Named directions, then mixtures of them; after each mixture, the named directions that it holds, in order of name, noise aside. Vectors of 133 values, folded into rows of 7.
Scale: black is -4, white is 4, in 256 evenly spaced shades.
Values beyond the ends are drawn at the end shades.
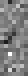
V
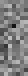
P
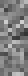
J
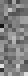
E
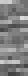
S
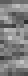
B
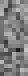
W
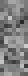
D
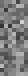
E, J.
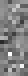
D, V.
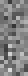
E, P, V.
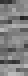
S.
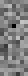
P.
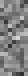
J.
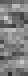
B.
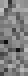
V, W.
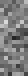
D, E, J.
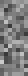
D, J, W.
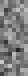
W.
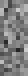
W.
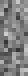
W.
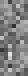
P, V.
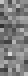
E, S, V.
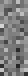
E, W.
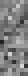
D, V.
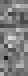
B, D, E.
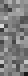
D, E.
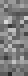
B, J, S.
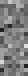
D, J, S.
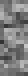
B, D, W.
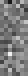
E, P, V.
